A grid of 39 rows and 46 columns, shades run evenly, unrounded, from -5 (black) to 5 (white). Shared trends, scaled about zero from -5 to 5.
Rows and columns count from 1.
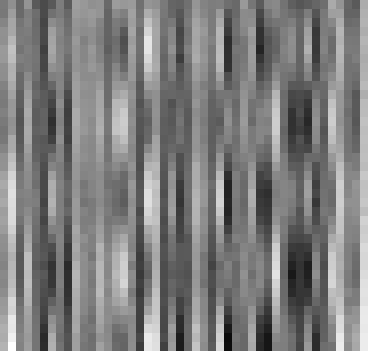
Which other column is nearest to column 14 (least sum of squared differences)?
44
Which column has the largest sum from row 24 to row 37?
46
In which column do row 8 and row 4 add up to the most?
19
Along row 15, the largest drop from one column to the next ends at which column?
36
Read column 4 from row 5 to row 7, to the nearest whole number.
0 0 0
